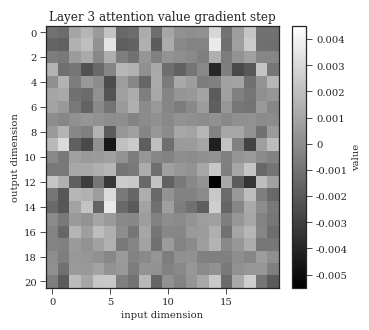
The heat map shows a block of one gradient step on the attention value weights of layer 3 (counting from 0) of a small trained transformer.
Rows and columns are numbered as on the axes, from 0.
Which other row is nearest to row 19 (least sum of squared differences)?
10
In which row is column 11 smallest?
3
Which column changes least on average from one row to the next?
12
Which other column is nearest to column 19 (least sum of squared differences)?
15
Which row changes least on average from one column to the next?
7
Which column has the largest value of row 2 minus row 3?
14
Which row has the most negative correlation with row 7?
6
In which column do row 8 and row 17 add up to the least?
18
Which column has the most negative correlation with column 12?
5
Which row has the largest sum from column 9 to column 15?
8
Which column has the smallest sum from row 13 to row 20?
1
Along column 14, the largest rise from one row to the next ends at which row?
13
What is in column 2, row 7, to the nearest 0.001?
0
